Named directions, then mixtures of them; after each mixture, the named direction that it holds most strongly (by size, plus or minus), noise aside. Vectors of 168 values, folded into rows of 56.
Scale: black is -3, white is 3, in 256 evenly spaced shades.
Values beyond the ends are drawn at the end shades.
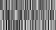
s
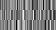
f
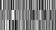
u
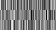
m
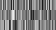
u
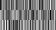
s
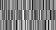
f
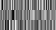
u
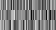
m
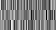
m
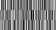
m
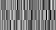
m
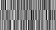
m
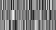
u
